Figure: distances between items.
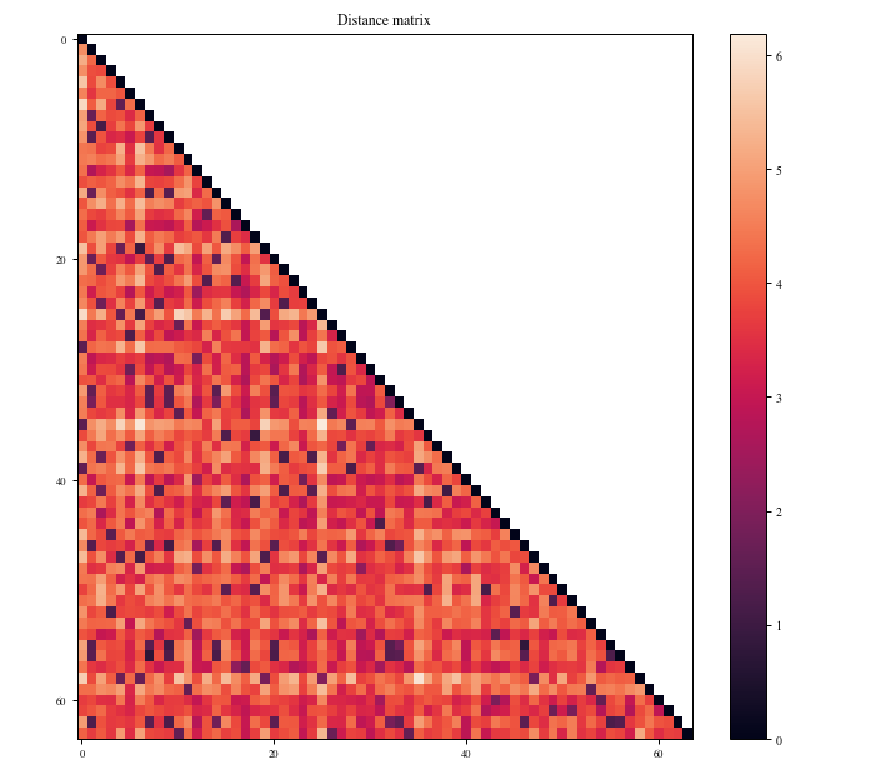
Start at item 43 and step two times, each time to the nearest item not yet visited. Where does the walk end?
60
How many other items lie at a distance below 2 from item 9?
10
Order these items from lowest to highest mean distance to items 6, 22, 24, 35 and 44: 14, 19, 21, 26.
21, 26, 19, 14
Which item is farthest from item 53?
25
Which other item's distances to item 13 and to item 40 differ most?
22
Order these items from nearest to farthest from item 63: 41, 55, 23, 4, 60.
23, 60, 55, 41, 4
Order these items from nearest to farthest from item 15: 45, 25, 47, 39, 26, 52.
39, 26, 52, 45, 47, 25
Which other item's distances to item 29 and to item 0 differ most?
35
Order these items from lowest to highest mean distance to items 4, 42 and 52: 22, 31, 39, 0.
31, 22, 39, 0
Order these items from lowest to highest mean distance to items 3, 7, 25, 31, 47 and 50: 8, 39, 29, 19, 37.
19, 29, 37, 8, 39
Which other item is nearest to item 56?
7
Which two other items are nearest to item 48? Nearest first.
12, 29
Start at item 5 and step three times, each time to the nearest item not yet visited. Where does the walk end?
37
